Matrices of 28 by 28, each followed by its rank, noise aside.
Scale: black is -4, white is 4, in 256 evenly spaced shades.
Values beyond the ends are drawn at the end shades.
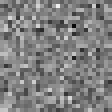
seven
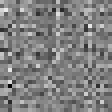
four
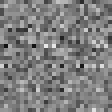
seven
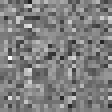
four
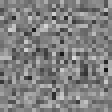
seven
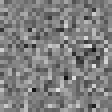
six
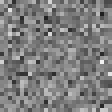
six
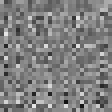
four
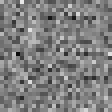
eight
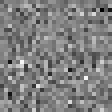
seven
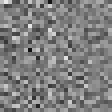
six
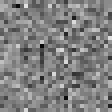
six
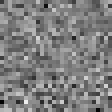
six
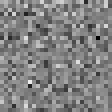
seven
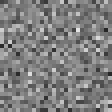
six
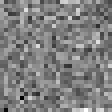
six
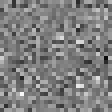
six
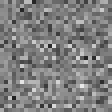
seven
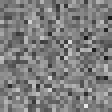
eight
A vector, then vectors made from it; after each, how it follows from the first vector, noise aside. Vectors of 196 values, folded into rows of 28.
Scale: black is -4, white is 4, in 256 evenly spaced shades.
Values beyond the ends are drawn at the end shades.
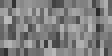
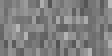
wrapped around, negated, shrunk.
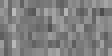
reversed, negated, shrunk.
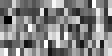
negated, scaled up.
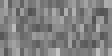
reversed, negated, shrunk.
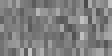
wrapped around, negated, shrunk.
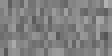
reversed, negated, shrunk.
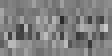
wrapped around, partly zeroed.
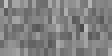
wrapped around, negated, shrunk.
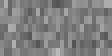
reversed, negated, shrunk.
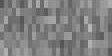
wrapped around, negated, shrunk.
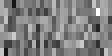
sign-scrambled.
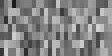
sign-scrambled.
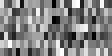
wrapped around, scaled up.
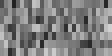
wrapped around.
